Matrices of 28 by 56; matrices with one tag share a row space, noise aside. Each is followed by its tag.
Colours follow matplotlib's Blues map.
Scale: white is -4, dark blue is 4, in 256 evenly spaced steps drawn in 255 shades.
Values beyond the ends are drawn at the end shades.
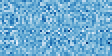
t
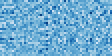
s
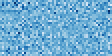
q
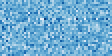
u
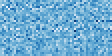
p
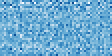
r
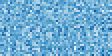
p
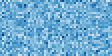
u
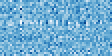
r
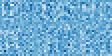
t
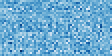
r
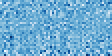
t
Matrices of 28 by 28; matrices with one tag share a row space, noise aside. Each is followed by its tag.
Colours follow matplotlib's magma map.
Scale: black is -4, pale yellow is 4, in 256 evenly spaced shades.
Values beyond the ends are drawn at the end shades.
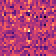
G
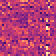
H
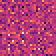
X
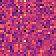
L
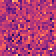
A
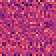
X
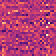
H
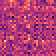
G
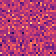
X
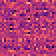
G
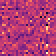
H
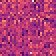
X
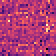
H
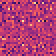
X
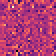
A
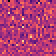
X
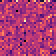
L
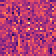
A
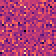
L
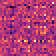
G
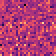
L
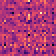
G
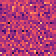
X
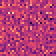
X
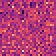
X
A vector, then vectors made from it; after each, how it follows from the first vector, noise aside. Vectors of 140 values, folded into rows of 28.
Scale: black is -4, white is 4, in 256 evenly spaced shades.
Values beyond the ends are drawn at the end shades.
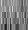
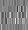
reversed, partly zeroed.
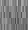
reversed, negated, shrunk.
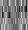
wrapped around.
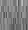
reversed, negated, shrunk.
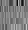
reversed, partly zeroed.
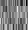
wrapped around.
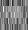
wrapped around.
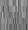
reversed, negated, shrunk.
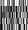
wrapped around, negated, scaled up.
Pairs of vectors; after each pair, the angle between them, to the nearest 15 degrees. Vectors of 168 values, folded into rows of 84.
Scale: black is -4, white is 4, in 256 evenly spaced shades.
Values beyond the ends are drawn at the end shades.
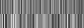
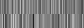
30 degrees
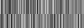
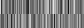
45 degrees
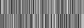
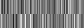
120 degrees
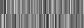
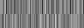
150 degrees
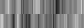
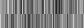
60 degrees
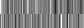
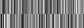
105 degrees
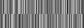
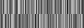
15 degrees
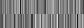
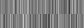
120 degrees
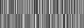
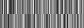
45 degrees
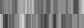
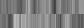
90 degrees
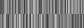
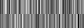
75 degrees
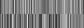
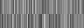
30 degrees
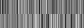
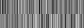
15 degrees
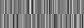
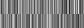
105 degrees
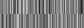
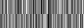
90 degrees
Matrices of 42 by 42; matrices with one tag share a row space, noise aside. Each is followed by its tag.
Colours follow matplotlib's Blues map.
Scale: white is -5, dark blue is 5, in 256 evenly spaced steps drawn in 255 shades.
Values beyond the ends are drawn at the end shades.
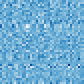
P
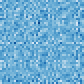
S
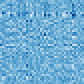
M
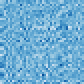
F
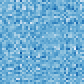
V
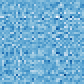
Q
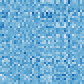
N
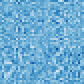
Q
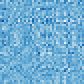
N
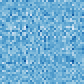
M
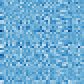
F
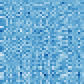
F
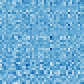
P
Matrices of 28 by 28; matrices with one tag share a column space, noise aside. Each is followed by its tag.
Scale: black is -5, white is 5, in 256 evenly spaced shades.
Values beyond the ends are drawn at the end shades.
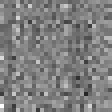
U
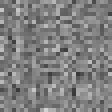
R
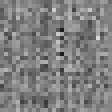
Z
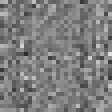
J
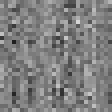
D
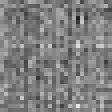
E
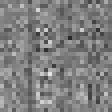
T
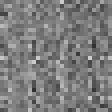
J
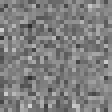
U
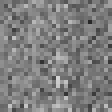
U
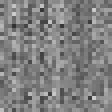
D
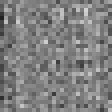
E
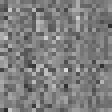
Z
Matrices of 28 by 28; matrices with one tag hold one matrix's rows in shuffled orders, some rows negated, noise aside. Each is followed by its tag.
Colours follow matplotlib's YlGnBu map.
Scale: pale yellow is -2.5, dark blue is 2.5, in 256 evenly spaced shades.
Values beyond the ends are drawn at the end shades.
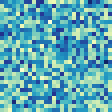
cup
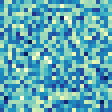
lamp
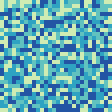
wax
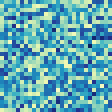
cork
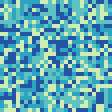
cork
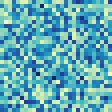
cup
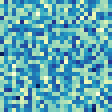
lamp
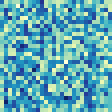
lamp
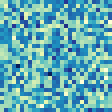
cup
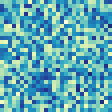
cup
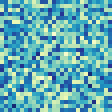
wax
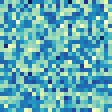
cork
